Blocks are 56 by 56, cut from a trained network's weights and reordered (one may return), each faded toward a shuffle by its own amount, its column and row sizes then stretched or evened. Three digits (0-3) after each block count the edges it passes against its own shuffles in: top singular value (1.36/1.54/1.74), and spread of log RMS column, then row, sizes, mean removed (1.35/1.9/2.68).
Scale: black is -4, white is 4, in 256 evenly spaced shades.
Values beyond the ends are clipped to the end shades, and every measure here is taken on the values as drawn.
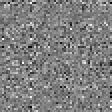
3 2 2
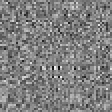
3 0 2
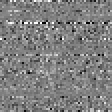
1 0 3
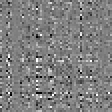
3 3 2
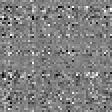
0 2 3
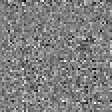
2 2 2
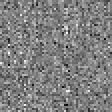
0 2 0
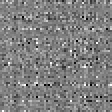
1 1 3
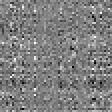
3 3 0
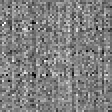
3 0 2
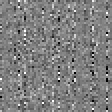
0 3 0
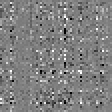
2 3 2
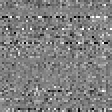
1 0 3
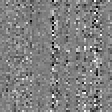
2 3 1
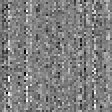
3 3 0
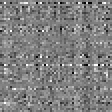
2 0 3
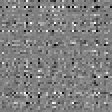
3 2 3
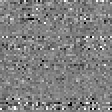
0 0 3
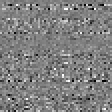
2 1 3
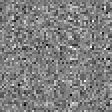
3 1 2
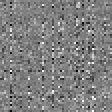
1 3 2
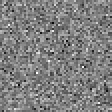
0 0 1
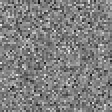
1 0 0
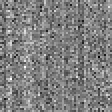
2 1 0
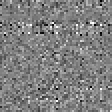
1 2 2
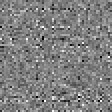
3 2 2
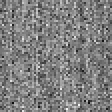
2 1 0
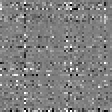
2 2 3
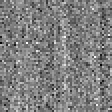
1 1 0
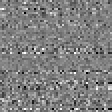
3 1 3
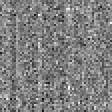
1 0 1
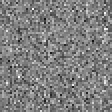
2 1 0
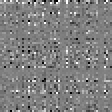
1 3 3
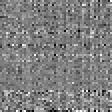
2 0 3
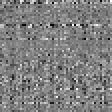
2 0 3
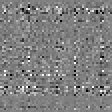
3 2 3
